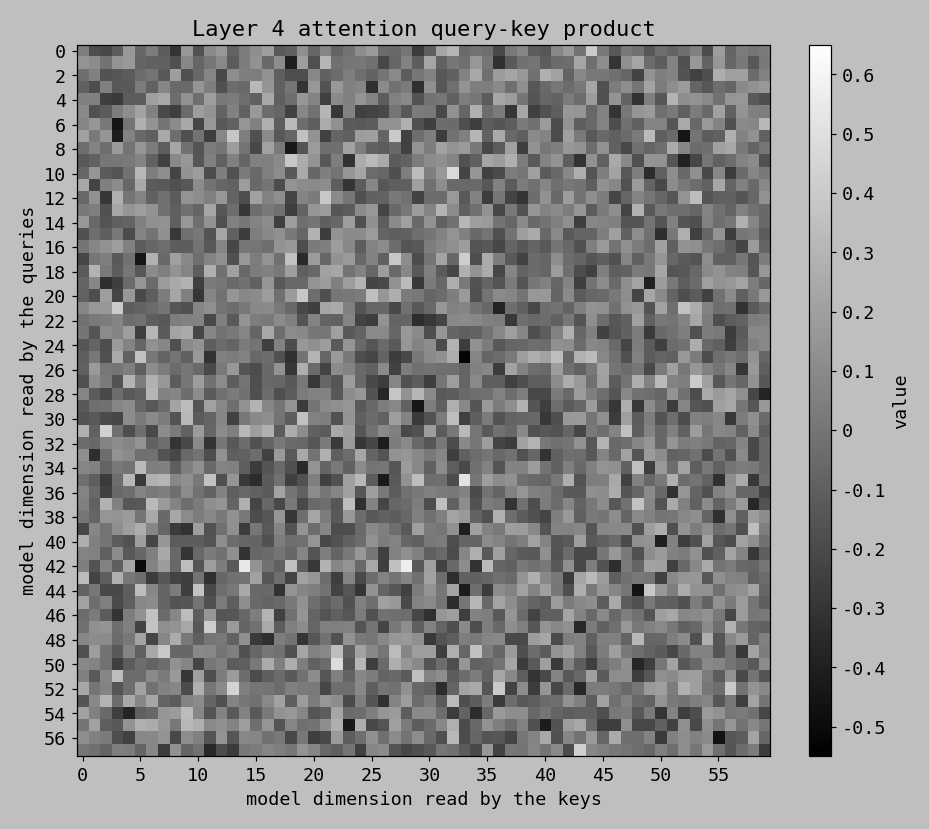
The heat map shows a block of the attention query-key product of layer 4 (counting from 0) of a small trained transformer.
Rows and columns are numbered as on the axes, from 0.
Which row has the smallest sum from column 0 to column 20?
32
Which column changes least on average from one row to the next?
12
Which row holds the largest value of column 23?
37
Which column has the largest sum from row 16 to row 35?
23
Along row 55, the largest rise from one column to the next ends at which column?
24
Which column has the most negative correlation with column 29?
15
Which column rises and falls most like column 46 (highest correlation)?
29
